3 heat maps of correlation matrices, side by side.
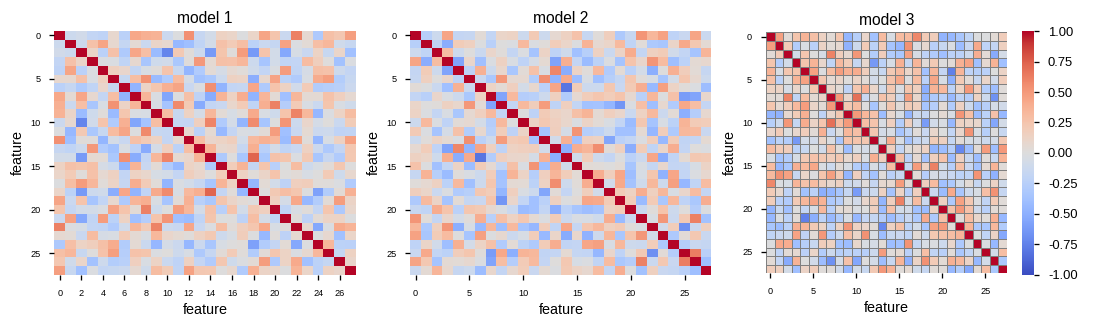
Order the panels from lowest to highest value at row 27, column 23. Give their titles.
model 3, model 2, model 1
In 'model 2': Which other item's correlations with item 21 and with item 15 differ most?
26
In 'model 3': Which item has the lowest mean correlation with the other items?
21
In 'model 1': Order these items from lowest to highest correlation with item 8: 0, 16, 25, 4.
4, 16, 25, 0
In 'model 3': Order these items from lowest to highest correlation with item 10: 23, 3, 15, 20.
15, 3, 20, 23
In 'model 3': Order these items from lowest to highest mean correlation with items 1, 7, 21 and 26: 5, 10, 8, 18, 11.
5, 10, 11, 8, 18
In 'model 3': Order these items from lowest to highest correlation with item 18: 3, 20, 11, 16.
20, 16, 11, 3
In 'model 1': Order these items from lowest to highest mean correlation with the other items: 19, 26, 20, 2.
2, 26, 19, 20
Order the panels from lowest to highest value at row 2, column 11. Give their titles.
model 2, model 3, model 1
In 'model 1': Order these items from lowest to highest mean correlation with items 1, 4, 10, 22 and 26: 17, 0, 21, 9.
17, 0, 9, 21
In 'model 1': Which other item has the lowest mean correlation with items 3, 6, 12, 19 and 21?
24
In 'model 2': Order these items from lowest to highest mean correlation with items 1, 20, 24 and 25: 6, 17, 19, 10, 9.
9, 17, 10, 6, 19
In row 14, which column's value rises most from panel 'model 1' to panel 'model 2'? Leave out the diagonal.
5
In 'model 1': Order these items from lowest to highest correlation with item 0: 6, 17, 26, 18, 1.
6, 1, 17, 18, 26
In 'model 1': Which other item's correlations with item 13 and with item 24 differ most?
18
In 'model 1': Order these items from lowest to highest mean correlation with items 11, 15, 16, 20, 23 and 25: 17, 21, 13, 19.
21, 13, 19, 17
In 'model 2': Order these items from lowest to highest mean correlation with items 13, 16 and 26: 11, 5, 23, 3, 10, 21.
3, 5, 23, 11, 10, 21
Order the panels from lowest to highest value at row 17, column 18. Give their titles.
model 1, model 2, model 3
